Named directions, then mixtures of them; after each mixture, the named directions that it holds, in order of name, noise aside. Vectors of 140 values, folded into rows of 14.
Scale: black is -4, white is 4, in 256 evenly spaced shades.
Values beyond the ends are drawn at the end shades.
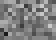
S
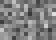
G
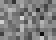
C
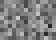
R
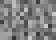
G, R.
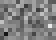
R, S.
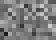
S.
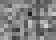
C, G.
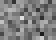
C.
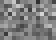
G, S.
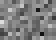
C, S.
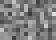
G.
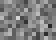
R.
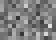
R.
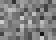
C.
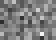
C.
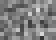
C, G.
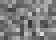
C, G.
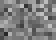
S.
